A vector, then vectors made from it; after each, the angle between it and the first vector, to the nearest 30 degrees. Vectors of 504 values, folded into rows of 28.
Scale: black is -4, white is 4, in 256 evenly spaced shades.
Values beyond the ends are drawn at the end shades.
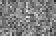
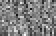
90 degrees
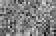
90 degrees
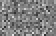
90 degrees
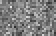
30 degrees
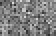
90 degrees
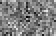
150 degrees
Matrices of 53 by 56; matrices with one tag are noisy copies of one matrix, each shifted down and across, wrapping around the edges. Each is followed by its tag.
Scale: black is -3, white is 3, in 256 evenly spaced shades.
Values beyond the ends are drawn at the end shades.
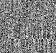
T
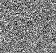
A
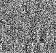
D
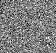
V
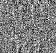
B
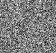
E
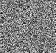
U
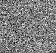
V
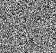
U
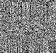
T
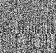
T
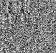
B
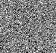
V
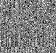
T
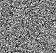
V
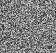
E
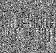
T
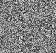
U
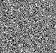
U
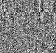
B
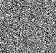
U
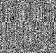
T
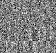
D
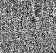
D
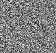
U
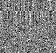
T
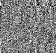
B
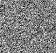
A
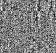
B
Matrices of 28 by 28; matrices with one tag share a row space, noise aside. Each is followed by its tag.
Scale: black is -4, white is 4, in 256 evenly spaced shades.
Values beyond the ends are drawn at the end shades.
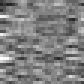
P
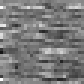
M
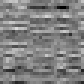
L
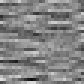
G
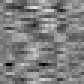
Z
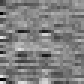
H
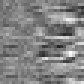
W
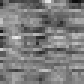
M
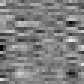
P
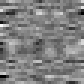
P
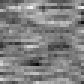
G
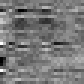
H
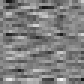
Z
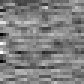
H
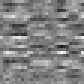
L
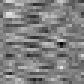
Z
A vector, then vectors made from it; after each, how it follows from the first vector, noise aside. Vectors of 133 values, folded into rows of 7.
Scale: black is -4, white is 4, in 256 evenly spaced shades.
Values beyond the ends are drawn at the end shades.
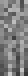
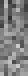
reversed.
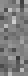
partly zeroed.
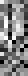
wrapped around, negated, scaled up.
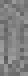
wrapped around, negated, shrunk.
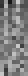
reversed.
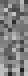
negated.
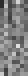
reversed.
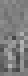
partly zeroed.
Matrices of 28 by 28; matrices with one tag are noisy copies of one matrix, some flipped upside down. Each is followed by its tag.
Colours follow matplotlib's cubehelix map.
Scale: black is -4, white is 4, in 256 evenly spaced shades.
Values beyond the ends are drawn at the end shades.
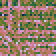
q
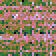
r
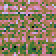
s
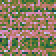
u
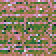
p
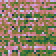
q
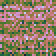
r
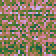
s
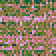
r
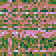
u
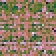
s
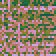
q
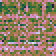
s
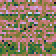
s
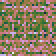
p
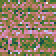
u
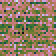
p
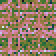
u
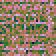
p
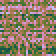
s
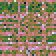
s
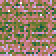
p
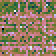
s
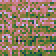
q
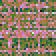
u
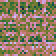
s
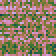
s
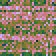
r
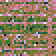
p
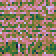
s
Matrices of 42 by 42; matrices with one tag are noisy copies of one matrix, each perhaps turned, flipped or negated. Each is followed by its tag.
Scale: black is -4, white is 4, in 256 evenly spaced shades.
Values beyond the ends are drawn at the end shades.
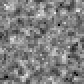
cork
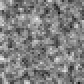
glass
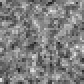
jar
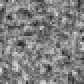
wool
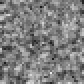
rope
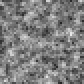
jar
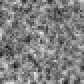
rope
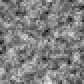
jar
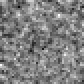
rope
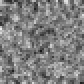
rope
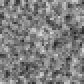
rope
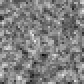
rope
